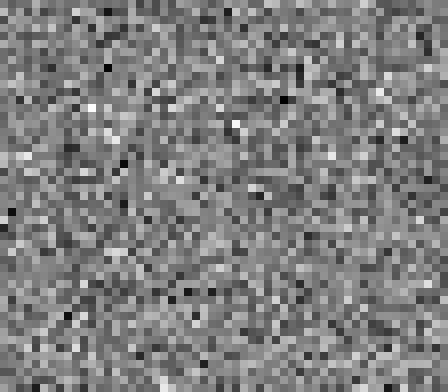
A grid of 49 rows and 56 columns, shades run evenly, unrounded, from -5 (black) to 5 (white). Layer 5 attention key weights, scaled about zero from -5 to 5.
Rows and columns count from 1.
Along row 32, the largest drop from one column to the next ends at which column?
17
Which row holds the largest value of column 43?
6
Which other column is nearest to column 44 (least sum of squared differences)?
35
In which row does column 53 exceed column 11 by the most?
28
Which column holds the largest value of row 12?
48
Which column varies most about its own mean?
14
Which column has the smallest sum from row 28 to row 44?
9
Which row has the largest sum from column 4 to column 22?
22
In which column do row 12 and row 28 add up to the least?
19
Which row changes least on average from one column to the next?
3
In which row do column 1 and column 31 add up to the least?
29
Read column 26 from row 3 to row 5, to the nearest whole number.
-3 1 -1
